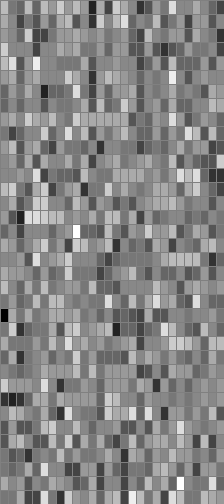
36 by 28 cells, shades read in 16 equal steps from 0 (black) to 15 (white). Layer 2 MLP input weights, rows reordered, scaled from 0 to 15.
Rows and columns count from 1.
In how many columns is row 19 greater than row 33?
15
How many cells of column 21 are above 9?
7
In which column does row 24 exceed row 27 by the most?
21
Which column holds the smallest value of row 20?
13
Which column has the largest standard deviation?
6
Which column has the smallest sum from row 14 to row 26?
3
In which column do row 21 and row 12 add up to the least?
23
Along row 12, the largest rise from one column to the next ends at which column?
28
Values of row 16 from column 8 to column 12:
11 8 9 8 10
